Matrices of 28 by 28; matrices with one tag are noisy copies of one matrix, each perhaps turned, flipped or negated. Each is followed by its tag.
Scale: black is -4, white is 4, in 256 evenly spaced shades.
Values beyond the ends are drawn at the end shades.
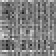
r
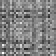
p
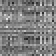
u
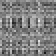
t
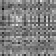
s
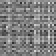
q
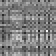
s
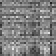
r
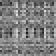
t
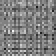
q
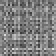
q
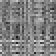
u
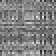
u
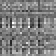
t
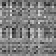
t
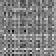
q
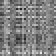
s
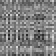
s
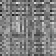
u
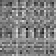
t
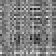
s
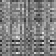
u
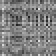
s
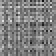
q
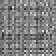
q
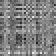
s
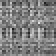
t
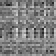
t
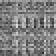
t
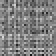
q
